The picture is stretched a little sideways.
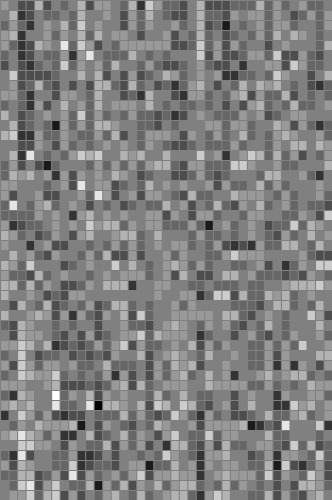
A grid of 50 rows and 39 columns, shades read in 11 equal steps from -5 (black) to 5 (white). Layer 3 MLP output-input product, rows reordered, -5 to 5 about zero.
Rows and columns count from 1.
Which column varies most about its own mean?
3
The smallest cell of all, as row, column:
41, 12
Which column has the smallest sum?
9
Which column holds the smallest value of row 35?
7
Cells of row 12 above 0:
11
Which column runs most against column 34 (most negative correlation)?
30
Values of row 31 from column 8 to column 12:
-1 0 -1 1 -2
